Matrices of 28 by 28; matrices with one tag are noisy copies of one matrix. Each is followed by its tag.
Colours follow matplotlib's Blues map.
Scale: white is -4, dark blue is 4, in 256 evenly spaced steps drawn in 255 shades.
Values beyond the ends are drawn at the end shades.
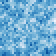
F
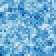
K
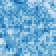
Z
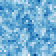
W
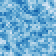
Z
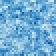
K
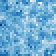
F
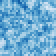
Z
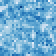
K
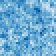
Z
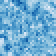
Z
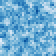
Z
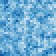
F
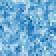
W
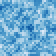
W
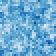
K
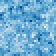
K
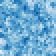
Z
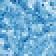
Z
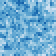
Z
